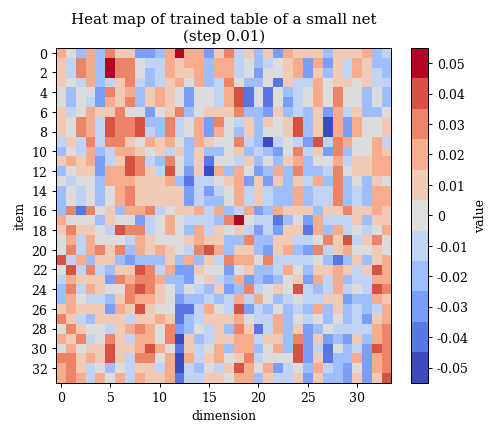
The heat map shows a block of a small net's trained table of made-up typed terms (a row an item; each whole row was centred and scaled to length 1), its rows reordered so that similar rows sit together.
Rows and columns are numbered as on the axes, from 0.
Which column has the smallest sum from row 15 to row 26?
25
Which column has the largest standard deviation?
12
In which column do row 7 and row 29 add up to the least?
27
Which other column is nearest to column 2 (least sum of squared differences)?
30
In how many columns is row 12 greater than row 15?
14
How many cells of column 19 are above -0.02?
26
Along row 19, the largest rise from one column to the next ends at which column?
19
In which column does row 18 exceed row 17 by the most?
8
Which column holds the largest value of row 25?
7
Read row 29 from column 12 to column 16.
-0.05 0.01 -0.02 -0.01 0.01
